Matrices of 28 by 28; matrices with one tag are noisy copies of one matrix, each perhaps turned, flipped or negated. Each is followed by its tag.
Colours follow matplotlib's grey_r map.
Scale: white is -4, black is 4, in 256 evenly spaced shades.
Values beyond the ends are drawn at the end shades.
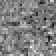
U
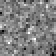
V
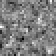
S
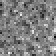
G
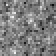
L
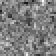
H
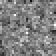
V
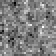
L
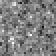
L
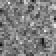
G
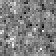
L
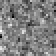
G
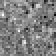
U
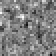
S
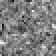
H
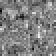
S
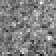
U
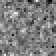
G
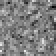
G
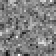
G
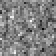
L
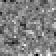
G
